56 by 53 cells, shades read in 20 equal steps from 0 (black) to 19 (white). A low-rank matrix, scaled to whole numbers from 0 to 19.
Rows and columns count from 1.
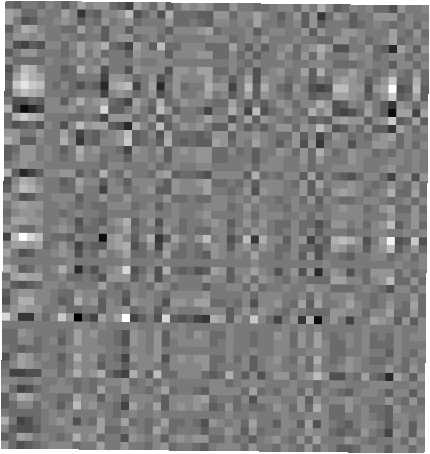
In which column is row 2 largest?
16
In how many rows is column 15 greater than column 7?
20
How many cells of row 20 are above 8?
44
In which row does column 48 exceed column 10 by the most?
40
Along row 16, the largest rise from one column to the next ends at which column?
17
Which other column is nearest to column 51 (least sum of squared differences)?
9
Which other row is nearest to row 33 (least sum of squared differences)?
41
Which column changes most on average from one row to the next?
3
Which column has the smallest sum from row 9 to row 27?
13
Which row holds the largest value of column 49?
11
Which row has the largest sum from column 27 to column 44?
30
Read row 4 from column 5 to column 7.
10 9 9
